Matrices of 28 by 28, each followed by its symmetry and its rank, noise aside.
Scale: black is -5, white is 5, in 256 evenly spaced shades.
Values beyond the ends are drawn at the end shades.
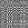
symmetric, rank two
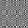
no symmetry, rank one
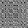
symmetric, rank two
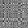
no symmetry, rank two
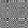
no symmetry, rank one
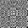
symmetric, rank two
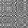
symmetric, rank two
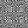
no symmetry, rank three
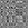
no symmetry, rank two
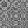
symmetric, rank three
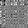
no symmetry, rank three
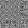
symmetric, rank three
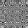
no symmetry, rank three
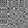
symmetric, rank three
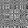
no symmetry, rank three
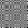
symmetric, rank one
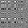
no symmetry, rank one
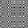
no symmetry, rank one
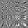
symmetric, rank two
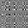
no symmetry, rank two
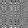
no symmetry, rank one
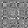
symmetric, rank two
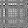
symmetric, rank one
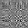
no symmetry, rank two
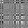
symmetric, rank one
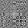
symmetric, rank three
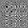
symmetric, rank three
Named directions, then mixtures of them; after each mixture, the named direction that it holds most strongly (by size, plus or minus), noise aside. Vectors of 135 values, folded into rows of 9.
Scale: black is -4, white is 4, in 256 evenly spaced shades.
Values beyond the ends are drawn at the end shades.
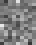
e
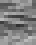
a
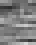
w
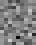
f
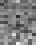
e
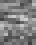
a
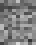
e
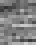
w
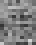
e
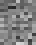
e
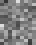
e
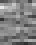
w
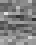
a
